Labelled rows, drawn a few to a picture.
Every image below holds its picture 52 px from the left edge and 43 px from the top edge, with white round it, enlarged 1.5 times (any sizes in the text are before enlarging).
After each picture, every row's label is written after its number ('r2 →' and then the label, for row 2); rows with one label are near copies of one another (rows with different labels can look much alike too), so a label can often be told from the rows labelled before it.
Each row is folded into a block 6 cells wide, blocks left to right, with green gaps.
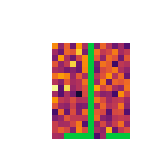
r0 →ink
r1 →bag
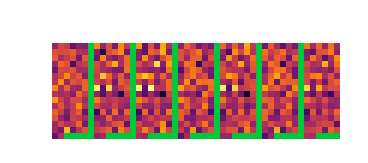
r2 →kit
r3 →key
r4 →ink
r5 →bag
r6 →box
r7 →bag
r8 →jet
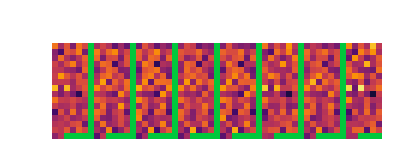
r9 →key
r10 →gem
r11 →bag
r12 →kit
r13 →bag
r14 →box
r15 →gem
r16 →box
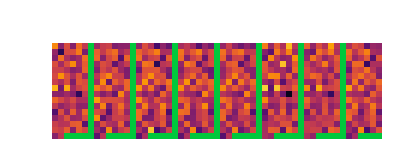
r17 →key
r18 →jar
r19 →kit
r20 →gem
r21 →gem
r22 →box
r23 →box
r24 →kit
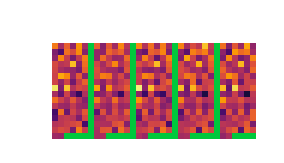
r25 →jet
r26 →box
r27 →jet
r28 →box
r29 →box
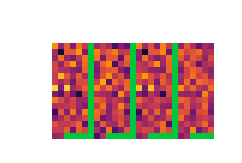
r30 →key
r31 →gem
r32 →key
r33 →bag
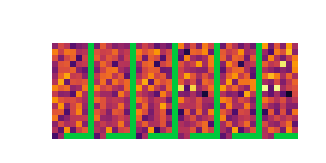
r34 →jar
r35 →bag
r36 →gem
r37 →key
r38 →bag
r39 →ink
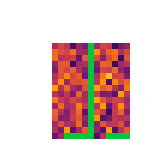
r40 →kit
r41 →jar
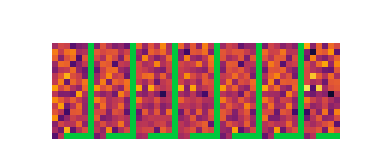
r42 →jar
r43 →bag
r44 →box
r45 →key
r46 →kit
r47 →bag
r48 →key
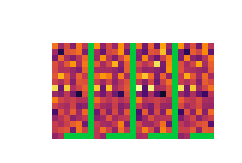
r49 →key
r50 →ink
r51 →ink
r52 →key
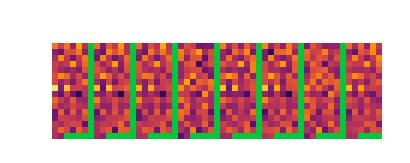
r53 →jet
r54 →box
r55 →box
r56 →gem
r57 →ink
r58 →key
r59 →bag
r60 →jet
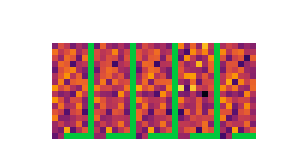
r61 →bag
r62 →bag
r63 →bag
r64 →box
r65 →jar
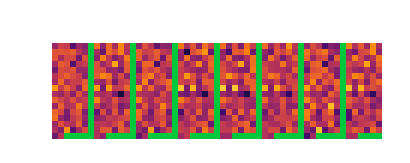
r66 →kit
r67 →box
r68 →kit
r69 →key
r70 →key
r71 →box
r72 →kit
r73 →jet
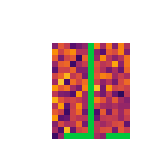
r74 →jar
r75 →jet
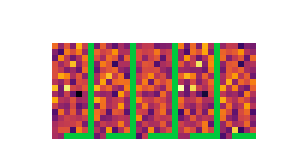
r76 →box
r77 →bag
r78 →jar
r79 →ink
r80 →kit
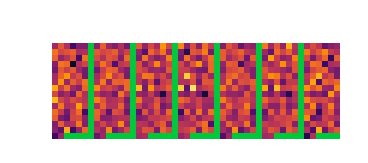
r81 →kit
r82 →bag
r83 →box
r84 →key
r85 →kit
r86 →box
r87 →jar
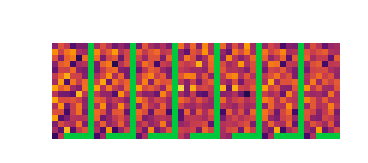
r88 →jar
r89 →gem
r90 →bag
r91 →jet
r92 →box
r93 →kit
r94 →kit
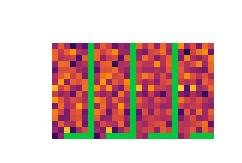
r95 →kit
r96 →kit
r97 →jet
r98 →key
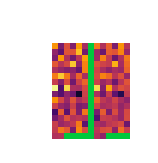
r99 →ink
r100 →jet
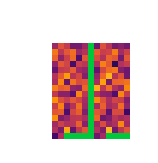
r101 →jar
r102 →bag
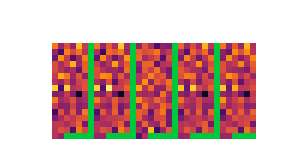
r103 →box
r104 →box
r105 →kit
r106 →box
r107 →box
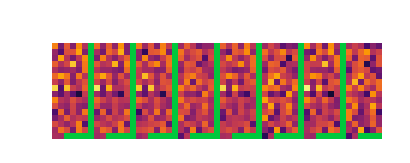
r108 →ink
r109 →ink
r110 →key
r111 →jar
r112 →jet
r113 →jar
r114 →jet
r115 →gem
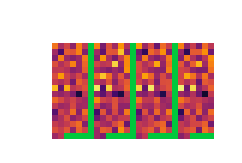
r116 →key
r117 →ink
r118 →key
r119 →key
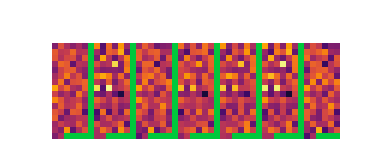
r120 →bag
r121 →ink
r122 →kit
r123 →key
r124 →ink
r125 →ink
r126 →kit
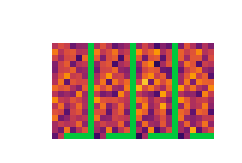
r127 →jar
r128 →jar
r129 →gem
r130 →bag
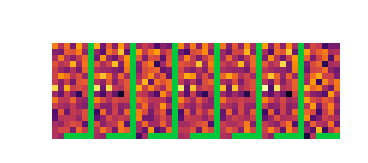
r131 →jet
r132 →ink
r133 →gem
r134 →jet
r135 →ink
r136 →ink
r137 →jar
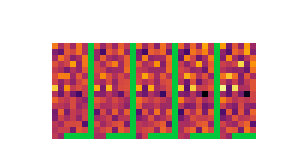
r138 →jet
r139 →key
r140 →key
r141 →box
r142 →ink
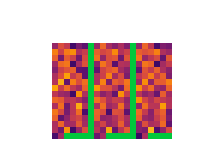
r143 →gem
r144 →bag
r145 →kit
